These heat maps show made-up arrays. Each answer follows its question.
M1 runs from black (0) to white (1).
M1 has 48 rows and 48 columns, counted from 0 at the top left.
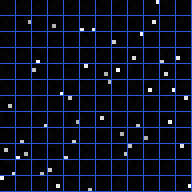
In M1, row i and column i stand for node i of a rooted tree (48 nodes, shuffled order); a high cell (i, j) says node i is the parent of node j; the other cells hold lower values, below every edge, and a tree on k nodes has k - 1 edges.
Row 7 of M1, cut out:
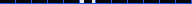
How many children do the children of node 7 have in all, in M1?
2
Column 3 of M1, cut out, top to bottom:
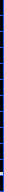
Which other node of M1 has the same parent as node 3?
10
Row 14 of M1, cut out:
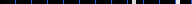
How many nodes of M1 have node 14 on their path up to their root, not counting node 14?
11
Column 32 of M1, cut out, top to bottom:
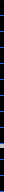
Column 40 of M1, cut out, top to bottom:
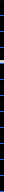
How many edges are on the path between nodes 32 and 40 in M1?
9
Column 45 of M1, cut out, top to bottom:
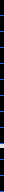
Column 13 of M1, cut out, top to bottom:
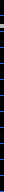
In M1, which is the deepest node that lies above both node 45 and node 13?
38
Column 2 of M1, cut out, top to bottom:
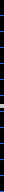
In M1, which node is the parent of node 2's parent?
18
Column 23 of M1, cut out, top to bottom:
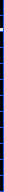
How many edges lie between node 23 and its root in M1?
6
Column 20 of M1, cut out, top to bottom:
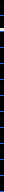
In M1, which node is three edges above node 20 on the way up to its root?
35
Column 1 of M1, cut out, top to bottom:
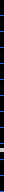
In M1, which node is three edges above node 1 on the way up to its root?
47
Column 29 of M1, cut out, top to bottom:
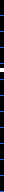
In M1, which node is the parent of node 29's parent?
24
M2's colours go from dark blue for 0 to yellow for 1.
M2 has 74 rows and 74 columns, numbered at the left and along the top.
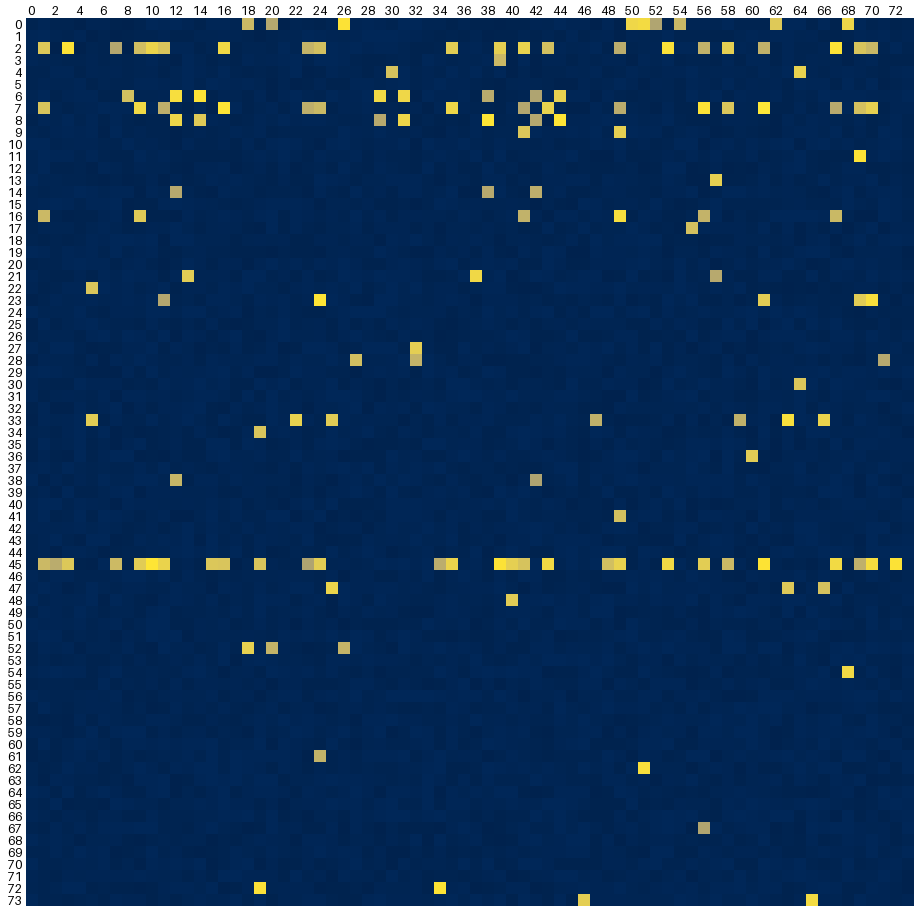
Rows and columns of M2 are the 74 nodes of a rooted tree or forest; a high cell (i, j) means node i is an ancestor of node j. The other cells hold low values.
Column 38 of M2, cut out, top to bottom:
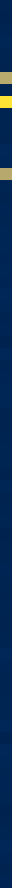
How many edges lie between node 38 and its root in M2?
3
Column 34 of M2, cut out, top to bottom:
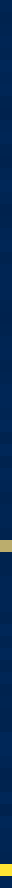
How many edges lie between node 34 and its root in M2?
2
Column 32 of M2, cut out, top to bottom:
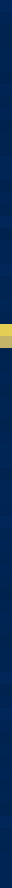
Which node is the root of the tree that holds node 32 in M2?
28
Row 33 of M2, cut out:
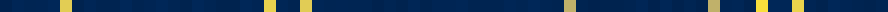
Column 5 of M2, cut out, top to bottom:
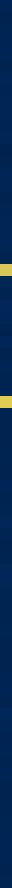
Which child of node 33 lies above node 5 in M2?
22
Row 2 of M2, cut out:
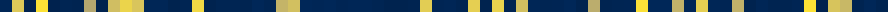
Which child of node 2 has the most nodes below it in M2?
7
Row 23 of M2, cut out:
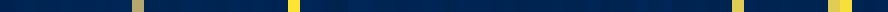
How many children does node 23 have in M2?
3
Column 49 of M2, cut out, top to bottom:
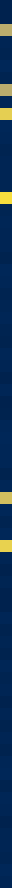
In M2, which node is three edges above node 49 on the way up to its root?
16
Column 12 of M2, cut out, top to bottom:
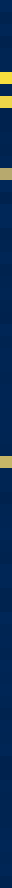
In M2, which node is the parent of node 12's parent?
14
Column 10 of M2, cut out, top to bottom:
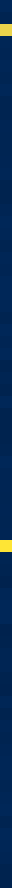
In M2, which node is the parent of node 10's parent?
45
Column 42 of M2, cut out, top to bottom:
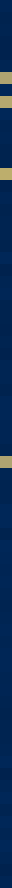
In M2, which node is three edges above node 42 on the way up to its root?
8
